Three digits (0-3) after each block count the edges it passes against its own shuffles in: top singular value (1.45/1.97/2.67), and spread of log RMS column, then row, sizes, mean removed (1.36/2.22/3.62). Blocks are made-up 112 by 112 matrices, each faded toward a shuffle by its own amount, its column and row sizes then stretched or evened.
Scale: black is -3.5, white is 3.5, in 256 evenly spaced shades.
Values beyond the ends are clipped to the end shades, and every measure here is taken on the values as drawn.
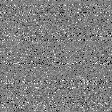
1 0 2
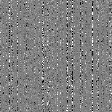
2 3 0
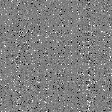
1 2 1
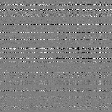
3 1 3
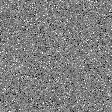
0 0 0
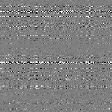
3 1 3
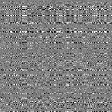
3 1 3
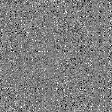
0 2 2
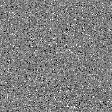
1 1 1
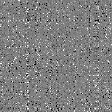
2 2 1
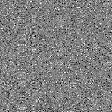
2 0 1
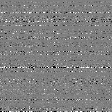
1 1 3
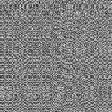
3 1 1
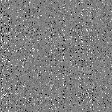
1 2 1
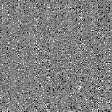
2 2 1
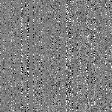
0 3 0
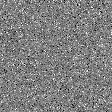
0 0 0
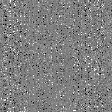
2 2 0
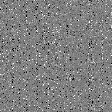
1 2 0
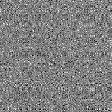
3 0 1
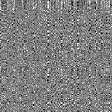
3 2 1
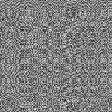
3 0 0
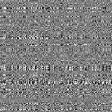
3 2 3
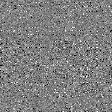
1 1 2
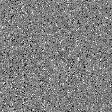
1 1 0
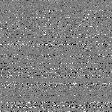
0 0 3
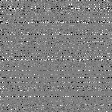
1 1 3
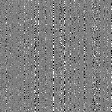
3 3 1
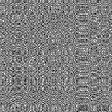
3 1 0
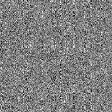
2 2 0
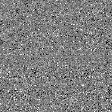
0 1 2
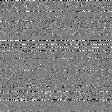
2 0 3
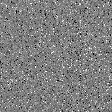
1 1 0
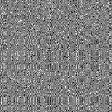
3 2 0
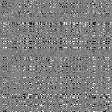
3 2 3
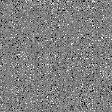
1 2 2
